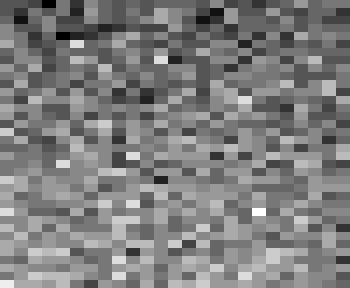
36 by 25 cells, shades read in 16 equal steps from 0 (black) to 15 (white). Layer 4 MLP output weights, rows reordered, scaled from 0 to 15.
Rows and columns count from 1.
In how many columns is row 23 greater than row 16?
12
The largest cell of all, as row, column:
27, 19
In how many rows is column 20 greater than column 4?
17
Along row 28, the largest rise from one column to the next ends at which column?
22
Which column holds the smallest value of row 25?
24
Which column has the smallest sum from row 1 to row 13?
15
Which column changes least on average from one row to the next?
23
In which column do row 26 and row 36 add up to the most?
1
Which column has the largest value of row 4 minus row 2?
16
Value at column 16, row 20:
3
